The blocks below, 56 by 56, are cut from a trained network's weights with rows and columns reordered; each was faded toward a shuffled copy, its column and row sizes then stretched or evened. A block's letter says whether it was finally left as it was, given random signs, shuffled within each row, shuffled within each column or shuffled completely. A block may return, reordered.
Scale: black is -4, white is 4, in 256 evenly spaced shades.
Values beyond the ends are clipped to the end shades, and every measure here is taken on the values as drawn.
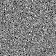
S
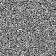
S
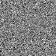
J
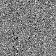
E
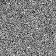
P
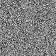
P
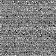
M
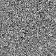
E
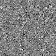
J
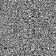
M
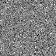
J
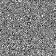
J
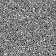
P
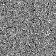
P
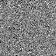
J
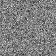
E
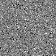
J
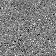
P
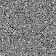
S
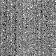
E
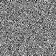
P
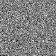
J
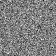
S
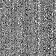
E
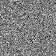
P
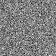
S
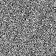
S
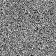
S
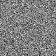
E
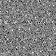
P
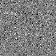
J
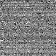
M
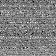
P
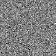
M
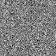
J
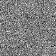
J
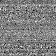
P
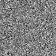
E
